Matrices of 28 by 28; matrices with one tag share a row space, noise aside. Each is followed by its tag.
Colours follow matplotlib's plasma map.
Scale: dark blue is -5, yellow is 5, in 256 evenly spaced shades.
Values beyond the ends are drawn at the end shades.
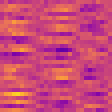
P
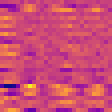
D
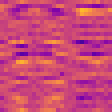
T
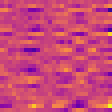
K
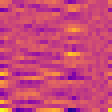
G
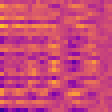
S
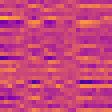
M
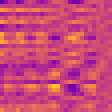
S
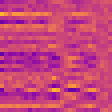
S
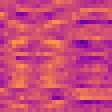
T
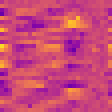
G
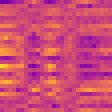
M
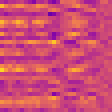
S
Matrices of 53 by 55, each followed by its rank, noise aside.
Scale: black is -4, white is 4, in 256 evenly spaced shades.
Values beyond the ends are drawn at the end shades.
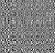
three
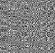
five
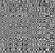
four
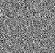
six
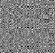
five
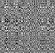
five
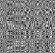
three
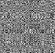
six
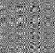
three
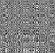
three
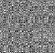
five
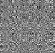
five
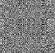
six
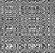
three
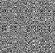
six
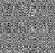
four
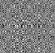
four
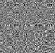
six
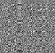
six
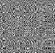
six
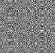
five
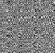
six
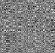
five
